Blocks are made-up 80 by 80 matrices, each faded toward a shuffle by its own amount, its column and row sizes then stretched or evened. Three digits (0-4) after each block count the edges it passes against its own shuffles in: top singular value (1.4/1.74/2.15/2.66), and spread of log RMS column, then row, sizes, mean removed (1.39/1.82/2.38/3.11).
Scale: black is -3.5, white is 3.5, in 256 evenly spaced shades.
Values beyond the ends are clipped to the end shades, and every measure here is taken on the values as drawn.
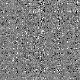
1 3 2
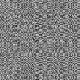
4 2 2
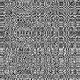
4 0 3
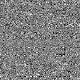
1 0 3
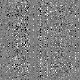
1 4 2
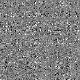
0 2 3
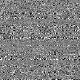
1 1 4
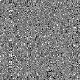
2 2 0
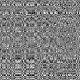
4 0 4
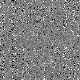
0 3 2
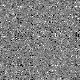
1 1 2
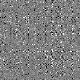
3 3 2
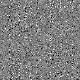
0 3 1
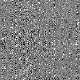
2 4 1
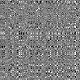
4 3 3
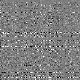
2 2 4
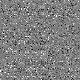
2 1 1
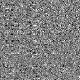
2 0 2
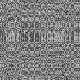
4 0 2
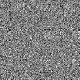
2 1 1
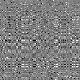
4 1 3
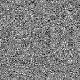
2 0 1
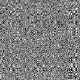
3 3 2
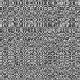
4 0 4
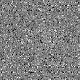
2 0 2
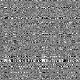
3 1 4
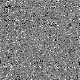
0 1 2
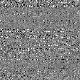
0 1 4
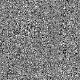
0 2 1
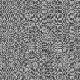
4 1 1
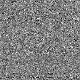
0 1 2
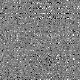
1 2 3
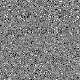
2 0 2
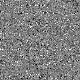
0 1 2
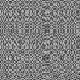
4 1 1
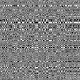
4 1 4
